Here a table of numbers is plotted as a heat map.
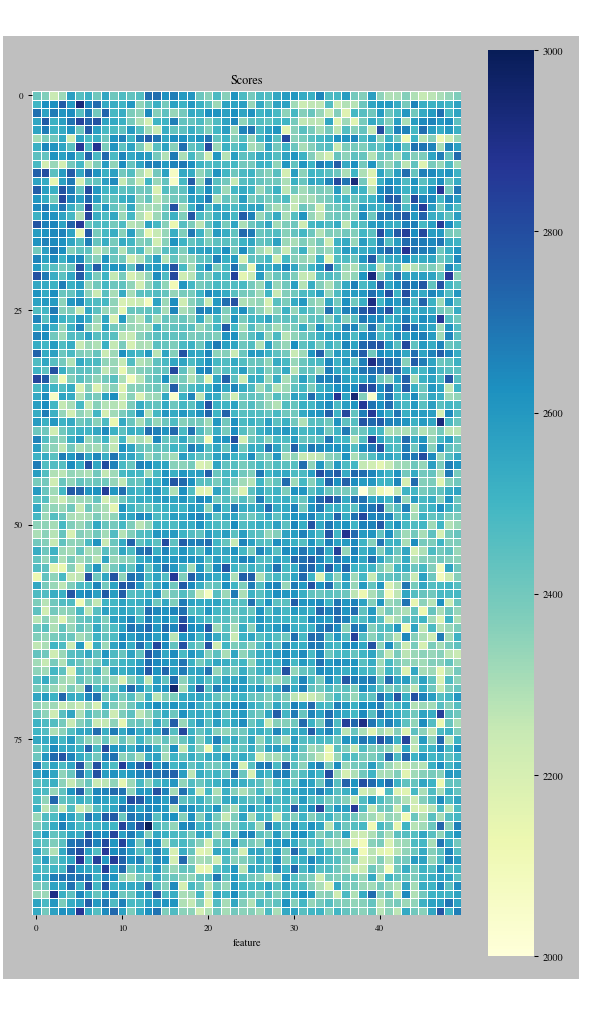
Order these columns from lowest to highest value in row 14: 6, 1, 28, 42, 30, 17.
17, 30, 28, 1, 42, 6
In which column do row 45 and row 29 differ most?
43
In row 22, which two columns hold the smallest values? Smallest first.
16, 12
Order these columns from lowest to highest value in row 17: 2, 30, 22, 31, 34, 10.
34, 30, 31, 22, 10, 2
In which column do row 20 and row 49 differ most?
5
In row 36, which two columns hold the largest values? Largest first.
38, 20
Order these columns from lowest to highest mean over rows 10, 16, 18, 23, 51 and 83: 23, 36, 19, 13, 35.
23, 13, 19, 35, 36
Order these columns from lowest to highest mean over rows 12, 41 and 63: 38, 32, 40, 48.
48, 38, 32, 40
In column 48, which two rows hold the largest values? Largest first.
21, 33
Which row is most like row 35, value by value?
10
